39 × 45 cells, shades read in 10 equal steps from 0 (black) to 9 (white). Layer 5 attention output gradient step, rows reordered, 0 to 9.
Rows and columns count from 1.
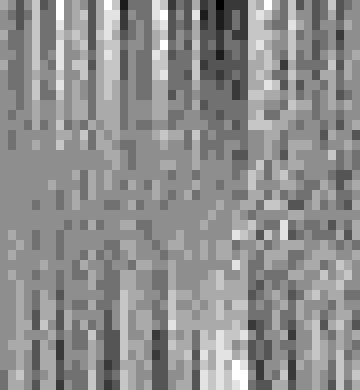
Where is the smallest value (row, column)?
1, 28
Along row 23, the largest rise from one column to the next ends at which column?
36
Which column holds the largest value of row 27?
30
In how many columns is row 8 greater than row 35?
17
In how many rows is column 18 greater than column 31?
17
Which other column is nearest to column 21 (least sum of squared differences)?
15
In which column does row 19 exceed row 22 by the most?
32
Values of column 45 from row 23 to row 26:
6 6 4 6
